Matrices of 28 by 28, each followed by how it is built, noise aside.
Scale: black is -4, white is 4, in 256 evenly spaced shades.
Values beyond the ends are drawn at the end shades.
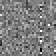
uneven columns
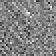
Toeplitz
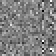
uneven columns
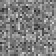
blocks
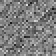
Hankel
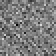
Toeplitz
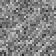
Hankel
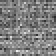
blocks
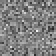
blocks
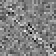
banded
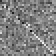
diagonal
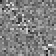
banded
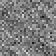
Toeplitz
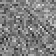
Toeplitz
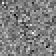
diagonal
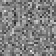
blocks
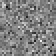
diagonal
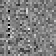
uneven columns
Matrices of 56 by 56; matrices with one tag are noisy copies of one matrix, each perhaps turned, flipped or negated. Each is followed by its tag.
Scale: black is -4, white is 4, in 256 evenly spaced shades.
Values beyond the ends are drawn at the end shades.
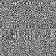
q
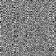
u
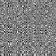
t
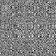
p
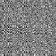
t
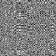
q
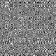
u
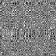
q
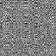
p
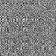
p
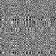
q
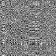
q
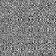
p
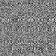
p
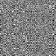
u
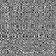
p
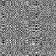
q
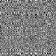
u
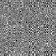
t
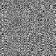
u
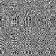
q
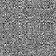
p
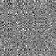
t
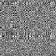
q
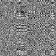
q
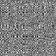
p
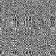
q
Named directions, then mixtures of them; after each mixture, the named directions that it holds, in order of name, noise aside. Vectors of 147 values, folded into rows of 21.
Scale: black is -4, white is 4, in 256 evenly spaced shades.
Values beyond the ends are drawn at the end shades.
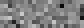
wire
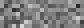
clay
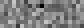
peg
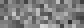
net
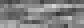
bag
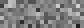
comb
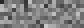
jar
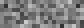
clay, net, wire.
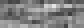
bag.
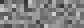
jar.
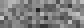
bag, comb, net.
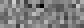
peg.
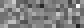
clay, comb, peg.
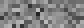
clay, comb.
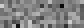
clay, peg, wire.
